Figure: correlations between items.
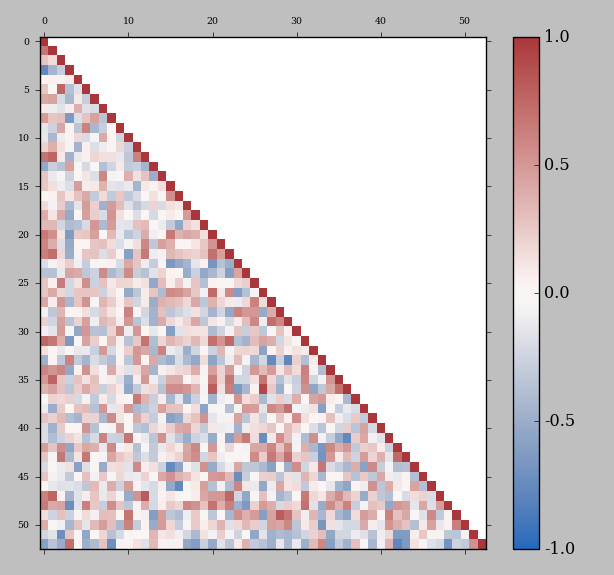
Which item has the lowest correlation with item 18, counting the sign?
52
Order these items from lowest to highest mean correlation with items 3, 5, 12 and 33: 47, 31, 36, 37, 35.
36, 31, 35, 47, 37
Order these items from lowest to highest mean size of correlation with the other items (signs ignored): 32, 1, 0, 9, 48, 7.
9, 32, 7, 1, 0, 48
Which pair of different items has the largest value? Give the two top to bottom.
26, 36
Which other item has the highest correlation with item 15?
20
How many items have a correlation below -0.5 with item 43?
3
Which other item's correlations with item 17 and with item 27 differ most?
7
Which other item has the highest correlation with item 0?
31
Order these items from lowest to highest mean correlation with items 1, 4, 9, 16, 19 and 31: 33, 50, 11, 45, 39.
33, 50, 39, 11, 45
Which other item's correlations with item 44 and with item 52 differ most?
39
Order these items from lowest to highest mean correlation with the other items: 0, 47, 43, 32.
32, 47, 43, 0
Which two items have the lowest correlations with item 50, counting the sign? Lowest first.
33, 13
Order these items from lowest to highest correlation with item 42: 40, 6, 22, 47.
47, 40, 22, 6
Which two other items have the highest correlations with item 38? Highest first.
29, 27
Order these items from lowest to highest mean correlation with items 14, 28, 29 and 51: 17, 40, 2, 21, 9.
17, 9, 2, 40, 21
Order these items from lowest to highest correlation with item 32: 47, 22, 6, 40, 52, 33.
6, 40, 22, 33, 47, 52
